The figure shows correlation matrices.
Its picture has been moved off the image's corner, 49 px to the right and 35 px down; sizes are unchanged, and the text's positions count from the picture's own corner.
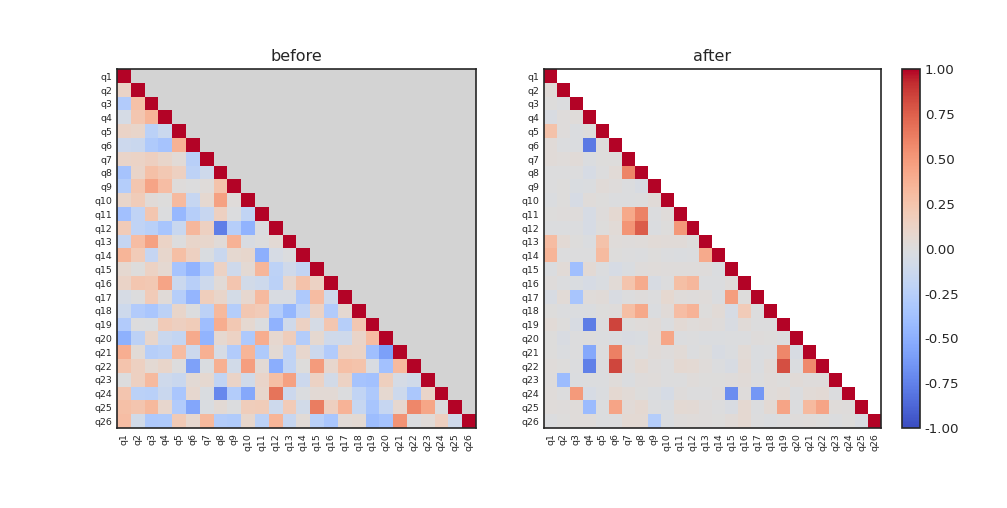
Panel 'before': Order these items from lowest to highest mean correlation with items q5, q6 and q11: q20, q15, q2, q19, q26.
q15, q2, q26, q19, q20
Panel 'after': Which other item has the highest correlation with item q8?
q12
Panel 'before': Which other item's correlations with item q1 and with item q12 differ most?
q22
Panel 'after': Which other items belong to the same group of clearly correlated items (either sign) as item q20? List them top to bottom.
q10
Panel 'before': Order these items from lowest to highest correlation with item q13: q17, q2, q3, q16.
q17, q16, q2, q3
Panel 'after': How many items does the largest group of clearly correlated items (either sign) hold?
6
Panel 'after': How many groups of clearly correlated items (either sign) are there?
7
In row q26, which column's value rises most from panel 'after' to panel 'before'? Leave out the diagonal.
q21
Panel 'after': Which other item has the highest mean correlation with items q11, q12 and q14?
q8
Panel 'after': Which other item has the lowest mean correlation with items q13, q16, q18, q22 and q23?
q4
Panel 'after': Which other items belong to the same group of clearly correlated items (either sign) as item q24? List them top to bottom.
q3, q15, q17
